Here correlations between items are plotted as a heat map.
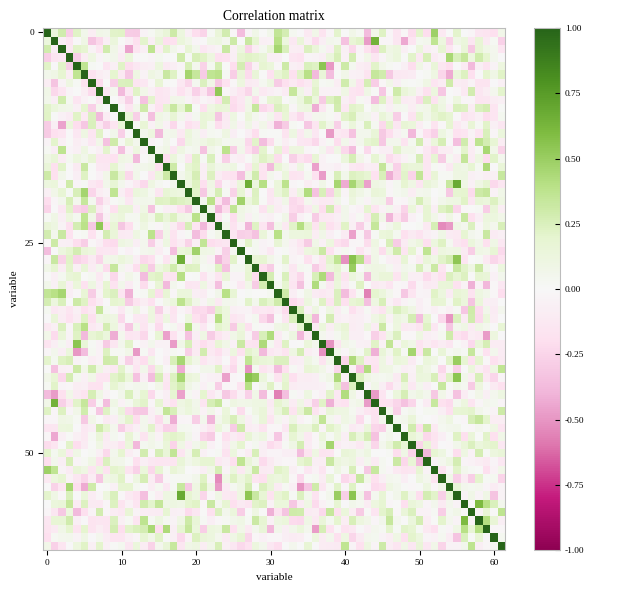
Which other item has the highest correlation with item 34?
23
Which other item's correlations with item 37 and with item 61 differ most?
17
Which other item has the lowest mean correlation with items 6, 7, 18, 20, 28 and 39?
24
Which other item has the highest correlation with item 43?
40
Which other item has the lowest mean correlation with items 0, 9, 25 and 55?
43
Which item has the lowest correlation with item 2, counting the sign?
11
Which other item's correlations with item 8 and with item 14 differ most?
59
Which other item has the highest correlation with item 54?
3
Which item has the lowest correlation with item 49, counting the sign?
12
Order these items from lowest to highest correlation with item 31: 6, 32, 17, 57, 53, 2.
6, 57, 17, 53, 32, 2
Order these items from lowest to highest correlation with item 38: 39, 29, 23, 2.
29, 23, 2, 39
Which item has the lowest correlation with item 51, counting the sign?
50
